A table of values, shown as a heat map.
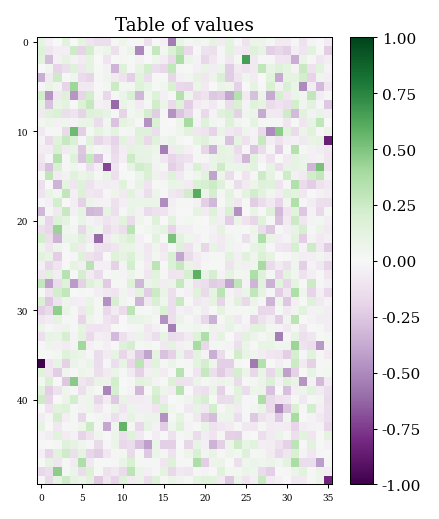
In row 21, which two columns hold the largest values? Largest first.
2, 11
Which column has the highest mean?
31
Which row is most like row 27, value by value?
6
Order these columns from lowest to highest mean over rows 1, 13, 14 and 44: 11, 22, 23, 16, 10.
16, 10, 23, 22, 11
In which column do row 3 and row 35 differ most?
13
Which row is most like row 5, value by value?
38
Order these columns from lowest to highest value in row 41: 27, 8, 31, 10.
10, 8, 27, 31
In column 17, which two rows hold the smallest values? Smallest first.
24, 8
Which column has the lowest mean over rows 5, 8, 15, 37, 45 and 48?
21
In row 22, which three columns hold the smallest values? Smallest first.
7, 2, 32
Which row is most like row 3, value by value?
15
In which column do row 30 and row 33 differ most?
29
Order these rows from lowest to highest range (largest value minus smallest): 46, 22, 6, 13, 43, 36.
46, 13, 6, 43, 22, 36
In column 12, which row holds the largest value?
36
